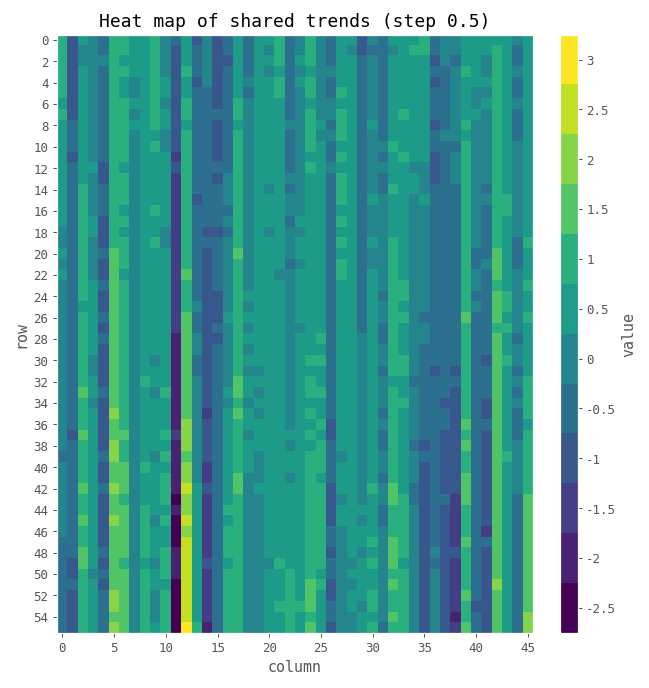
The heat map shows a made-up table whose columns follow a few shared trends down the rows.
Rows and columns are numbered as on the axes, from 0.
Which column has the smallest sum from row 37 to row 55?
11
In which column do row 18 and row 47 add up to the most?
12
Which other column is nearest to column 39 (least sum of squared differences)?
17
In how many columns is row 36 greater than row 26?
5
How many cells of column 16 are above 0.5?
10
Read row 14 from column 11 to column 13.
-1.5 1 -0.5
